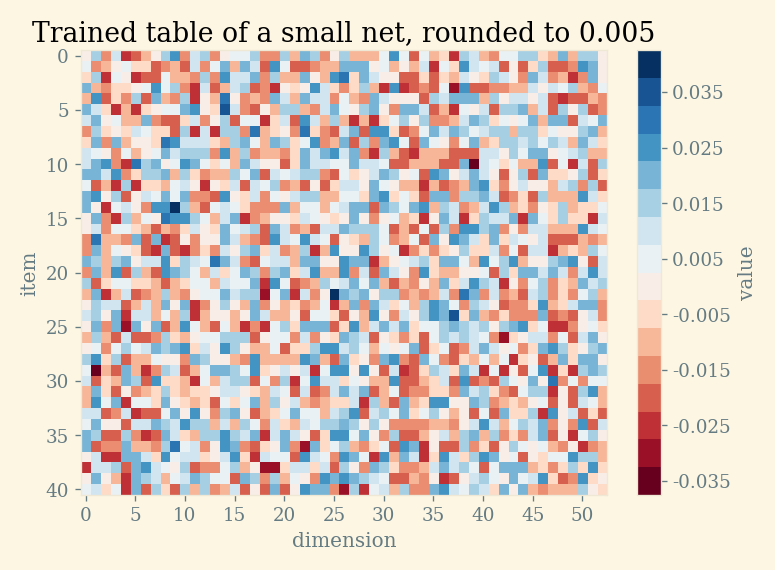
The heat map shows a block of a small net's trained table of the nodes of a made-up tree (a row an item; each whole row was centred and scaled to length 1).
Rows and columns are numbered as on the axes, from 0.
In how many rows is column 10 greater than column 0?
19
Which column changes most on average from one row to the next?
25
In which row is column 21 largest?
33
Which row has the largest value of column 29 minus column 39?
10
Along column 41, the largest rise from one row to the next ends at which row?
37
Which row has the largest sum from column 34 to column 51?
7
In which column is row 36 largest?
9
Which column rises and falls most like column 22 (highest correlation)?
1
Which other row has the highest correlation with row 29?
35
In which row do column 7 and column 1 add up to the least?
29
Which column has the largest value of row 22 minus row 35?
30
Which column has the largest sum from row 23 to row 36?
14
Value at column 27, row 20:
-0.015
